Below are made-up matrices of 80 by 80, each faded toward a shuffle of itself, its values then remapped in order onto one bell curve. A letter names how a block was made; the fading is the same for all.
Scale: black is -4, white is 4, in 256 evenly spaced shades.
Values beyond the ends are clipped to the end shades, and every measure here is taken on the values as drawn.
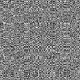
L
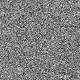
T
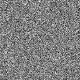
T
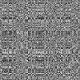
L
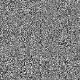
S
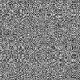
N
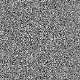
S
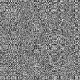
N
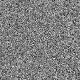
T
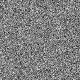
T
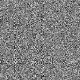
S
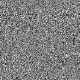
S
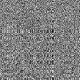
N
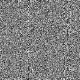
S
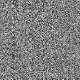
S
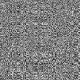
N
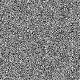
T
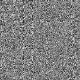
S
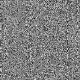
S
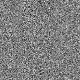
T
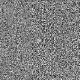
S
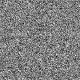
T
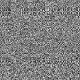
N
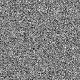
T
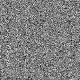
T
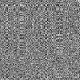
L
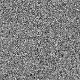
T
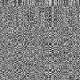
L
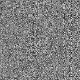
S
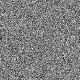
T
